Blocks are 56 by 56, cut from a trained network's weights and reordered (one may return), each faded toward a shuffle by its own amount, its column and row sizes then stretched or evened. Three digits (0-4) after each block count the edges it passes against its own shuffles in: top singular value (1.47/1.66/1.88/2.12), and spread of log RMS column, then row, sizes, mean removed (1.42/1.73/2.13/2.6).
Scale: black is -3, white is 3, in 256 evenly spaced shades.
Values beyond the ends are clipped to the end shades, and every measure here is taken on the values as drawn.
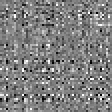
4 4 4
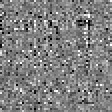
2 3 3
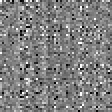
2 3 3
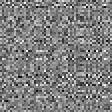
4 0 4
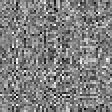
4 3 1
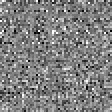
0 2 4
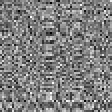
4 2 1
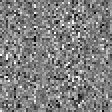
1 3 1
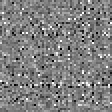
0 1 3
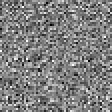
3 1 1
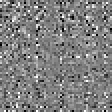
1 4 4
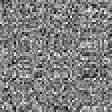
4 1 2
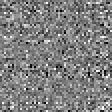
1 2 3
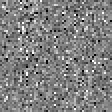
0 3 0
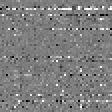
1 0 4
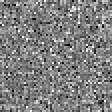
0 0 0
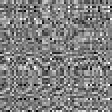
4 0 4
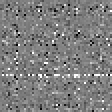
1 3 3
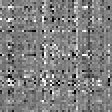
3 4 4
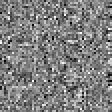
2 2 1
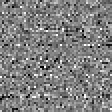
0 0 3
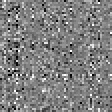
1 4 1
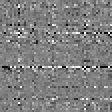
4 1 4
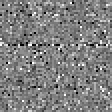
1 0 2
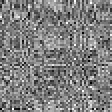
4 2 1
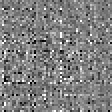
2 3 3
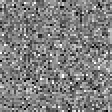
0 0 2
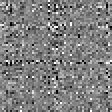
1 4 4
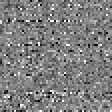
0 1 4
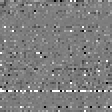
3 0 4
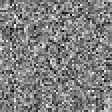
1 2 0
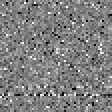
1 0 1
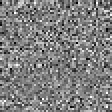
2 1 3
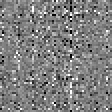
0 3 2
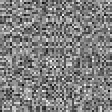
4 2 1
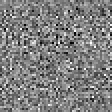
3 1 3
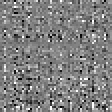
1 4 4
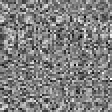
3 0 2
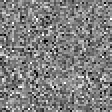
0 2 1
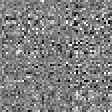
2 3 3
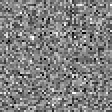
2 1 2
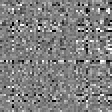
4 3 4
